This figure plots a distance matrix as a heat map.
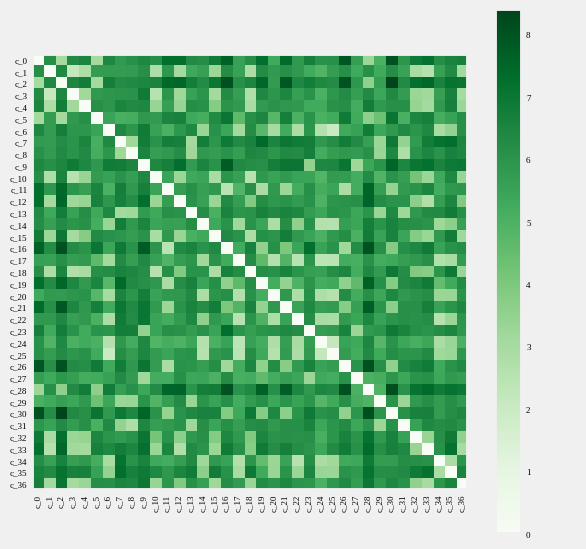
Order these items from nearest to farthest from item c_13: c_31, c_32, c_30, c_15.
c_31, c_15, c_32, c_30
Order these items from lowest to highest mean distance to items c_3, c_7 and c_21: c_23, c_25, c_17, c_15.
c_15, c_17, c_25, c_23
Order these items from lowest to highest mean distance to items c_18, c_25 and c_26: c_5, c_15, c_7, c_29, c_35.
c_15, c_35, c_29, c_5, c_7
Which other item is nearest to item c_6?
c_25
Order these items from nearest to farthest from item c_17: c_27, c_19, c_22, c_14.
c_22, c_14, c_19, c_27
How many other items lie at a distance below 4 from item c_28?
3
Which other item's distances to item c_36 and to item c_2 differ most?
c_33
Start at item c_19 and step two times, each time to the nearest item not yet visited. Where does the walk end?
c_16
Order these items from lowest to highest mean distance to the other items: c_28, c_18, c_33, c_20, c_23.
c_20, c_18, c_33, c_23, c_28
